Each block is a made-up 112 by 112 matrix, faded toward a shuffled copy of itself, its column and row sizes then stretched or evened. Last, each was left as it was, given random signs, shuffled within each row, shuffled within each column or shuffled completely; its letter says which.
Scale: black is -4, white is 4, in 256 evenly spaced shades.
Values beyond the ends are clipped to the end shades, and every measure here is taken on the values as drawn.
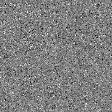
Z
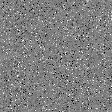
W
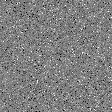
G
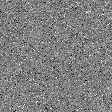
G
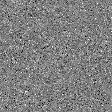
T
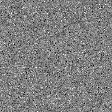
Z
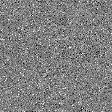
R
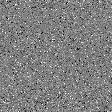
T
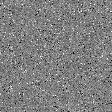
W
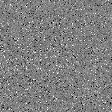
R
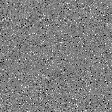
R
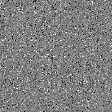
R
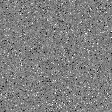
G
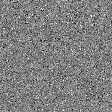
T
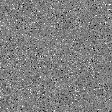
R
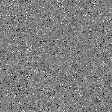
Z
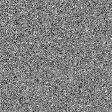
Z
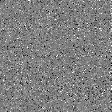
R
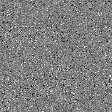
Z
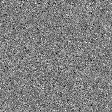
T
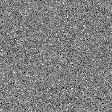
Z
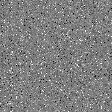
W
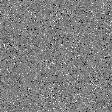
Z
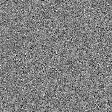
W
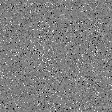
Z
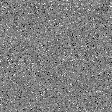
T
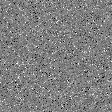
G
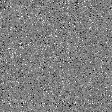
Z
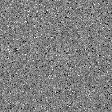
R
